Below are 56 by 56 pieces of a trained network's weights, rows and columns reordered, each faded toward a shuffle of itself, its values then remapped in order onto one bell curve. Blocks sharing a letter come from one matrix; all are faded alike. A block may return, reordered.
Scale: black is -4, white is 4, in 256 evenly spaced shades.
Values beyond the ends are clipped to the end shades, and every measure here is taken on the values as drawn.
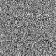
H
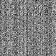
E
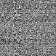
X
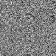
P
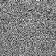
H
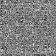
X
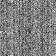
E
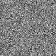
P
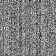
E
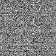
X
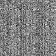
E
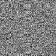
H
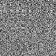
H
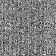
E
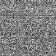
X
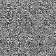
X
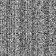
E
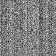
E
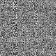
X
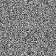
H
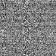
X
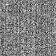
E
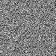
P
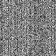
E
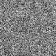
H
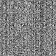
E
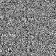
P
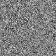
P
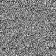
H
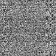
X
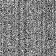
E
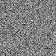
H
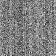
E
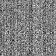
E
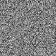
P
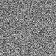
P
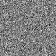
P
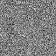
P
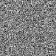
H
